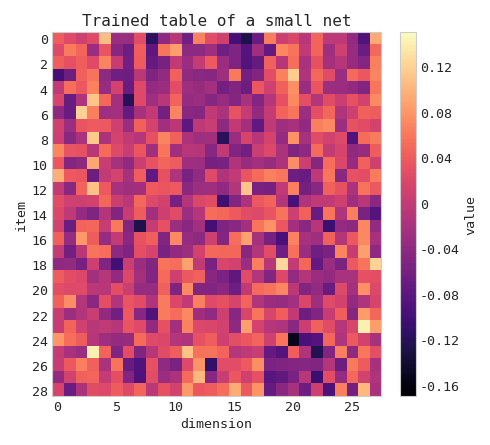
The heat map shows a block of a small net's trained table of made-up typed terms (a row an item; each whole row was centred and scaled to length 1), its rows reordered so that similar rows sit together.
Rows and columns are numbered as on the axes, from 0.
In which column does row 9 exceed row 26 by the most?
7
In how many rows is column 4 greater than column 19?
17
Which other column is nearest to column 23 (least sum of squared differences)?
25
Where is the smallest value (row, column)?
24, 20
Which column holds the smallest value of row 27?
22
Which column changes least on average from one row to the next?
6
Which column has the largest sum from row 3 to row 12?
3
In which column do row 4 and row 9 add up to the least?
16
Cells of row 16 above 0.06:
5
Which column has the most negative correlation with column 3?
1
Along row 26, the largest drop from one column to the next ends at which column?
13
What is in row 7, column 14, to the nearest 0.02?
-0.04
